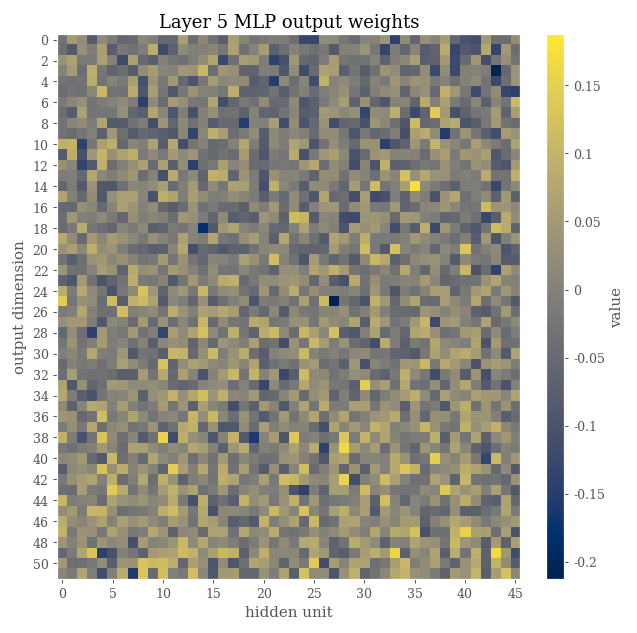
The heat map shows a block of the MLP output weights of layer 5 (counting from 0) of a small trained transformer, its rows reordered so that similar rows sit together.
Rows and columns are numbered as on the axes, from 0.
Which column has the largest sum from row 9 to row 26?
7
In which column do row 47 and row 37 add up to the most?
40
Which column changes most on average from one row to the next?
43
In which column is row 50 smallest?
26
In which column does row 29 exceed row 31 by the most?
41
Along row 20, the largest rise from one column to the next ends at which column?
33
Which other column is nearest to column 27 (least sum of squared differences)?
1
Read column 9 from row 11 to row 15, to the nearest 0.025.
0.025 -0.05 0 0.025 -0.1
